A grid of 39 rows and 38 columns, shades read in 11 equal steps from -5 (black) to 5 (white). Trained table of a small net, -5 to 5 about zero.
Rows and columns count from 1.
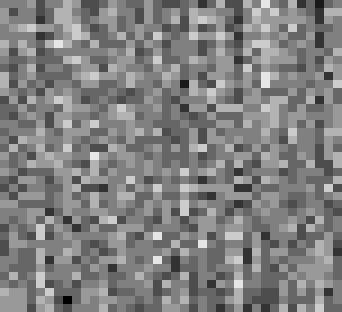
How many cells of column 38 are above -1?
25
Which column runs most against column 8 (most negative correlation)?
36
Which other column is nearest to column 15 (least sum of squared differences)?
38
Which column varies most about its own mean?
27
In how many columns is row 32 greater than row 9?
14
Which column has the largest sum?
8
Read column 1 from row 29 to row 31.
-2 -1 -2
